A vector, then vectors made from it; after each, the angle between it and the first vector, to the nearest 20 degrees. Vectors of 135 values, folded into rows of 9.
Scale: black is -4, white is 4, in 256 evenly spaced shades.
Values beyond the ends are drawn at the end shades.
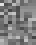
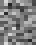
80 degrees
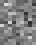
100 degrees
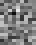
140 degrees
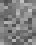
100 degrees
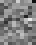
80 degrees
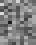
40 degrees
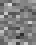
120 degrees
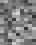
100 degrees
